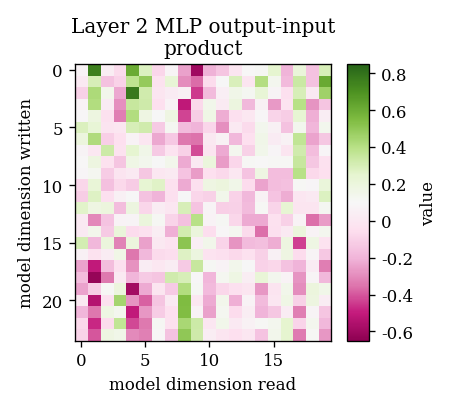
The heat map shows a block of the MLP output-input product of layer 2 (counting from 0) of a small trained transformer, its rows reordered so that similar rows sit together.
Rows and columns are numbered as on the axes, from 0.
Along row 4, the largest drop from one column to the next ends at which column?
8
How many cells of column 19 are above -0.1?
15
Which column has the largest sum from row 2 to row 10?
17
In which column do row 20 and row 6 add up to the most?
3
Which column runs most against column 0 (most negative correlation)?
11
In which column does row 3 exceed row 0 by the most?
9
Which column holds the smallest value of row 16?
4
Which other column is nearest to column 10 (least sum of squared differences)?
6
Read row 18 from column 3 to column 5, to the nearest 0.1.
0 -0.2 -0.1
